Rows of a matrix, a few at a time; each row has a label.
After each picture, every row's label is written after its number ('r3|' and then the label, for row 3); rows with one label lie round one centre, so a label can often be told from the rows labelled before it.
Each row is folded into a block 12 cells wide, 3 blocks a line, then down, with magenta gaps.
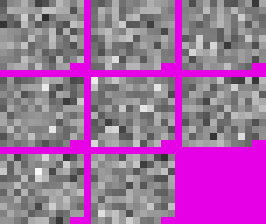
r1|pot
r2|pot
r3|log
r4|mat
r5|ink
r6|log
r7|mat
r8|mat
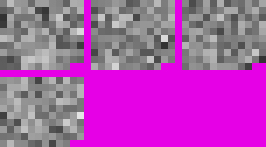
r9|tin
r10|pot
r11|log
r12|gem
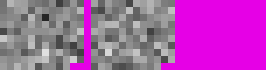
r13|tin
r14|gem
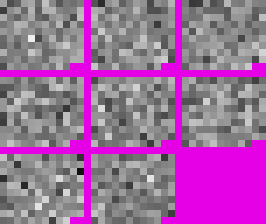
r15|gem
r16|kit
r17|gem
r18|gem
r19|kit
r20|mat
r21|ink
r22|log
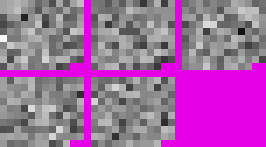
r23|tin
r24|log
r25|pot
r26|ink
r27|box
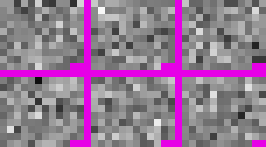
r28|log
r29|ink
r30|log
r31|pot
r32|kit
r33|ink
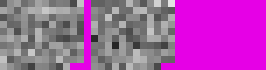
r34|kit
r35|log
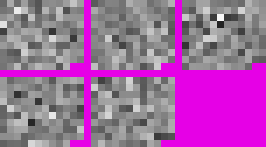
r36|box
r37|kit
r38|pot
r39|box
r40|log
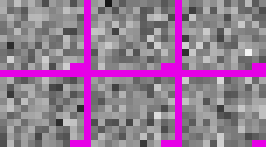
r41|ink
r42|mat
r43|log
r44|mat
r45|ink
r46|log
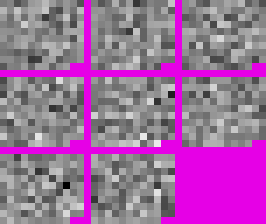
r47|mat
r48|log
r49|mat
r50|box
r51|ink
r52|mat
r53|gem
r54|ink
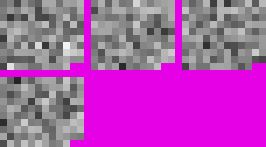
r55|gem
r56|gem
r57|log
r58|gem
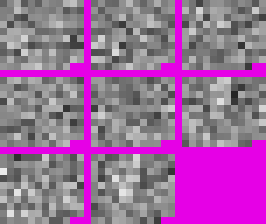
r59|box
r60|box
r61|mat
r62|ink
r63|tin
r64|mat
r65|mat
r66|mat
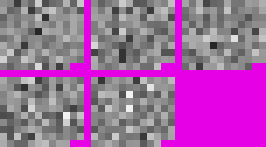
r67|log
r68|ink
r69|box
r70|ink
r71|pot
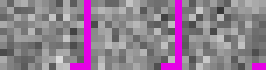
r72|ink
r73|mat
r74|pot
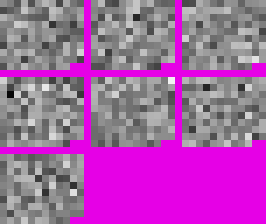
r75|gem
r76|mat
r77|kit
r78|mat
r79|kit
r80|ink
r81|pot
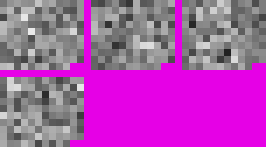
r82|kit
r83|kit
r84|mat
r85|tin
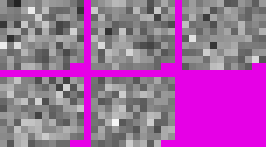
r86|mat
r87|tin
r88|box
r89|tin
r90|box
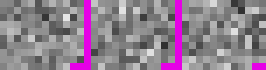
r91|gem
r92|ink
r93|ink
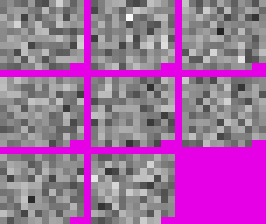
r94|box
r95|pot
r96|log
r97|ink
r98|tin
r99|mat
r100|box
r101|box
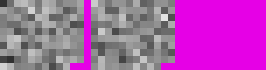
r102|kit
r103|ink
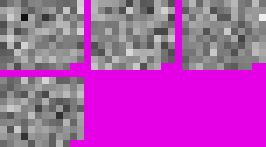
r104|tin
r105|ink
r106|gem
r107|gem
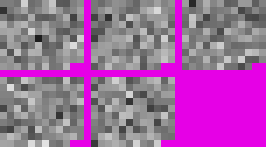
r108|gem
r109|pot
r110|log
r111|ink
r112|pot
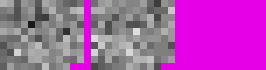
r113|gem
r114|tin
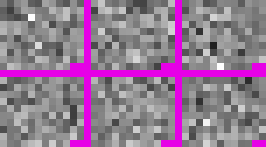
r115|gem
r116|tin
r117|box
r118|box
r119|log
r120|tin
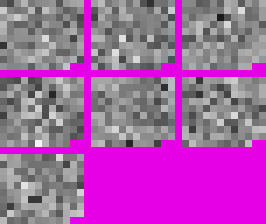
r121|kit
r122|tin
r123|gem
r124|pot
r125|tin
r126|gem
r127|box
